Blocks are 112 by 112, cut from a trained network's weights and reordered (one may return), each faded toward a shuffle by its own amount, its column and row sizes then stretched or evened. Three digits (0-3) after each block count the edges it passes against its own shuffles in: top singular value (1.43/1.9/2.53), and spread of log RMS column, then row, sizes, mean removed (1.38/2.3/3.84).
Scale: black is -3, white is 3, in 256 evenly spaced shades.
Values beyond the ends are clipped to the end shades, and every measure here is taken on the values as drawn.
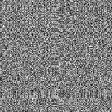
3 1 0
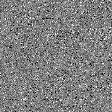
1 1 1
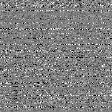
0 1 3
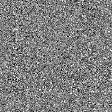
1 1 1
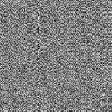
3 1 1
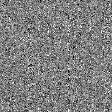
0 2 0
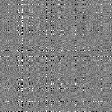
3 2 2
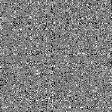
0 2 2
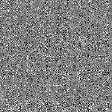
1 2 2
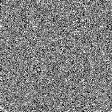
1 1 1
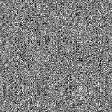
2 2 0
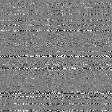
2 1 3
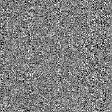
1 2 1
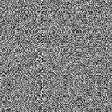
3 1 1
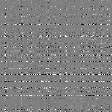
2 2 3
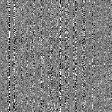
2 3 0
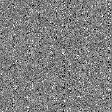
0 2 0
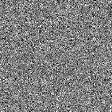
1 1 1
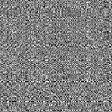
3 1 2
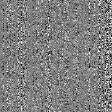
0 3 0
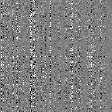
1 3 2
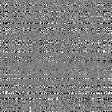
3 2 3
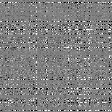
1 2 3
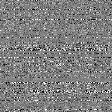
1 1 3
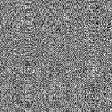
3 1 0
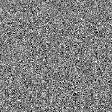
1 1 1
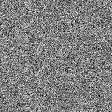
1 0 0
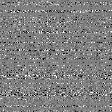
0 1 3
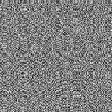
3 0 1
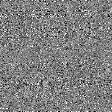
0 1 2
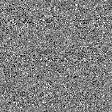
0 1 2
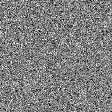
0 0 1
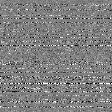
2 0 3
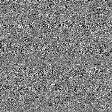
0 0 2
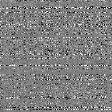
0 2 3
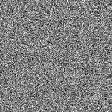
2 0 0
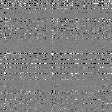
2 2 3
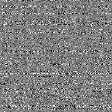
1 1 3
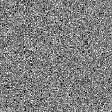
1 1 0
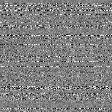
2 0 3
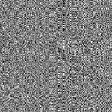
3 2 1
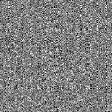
2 2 1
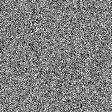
0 1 0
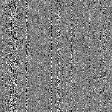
1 3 0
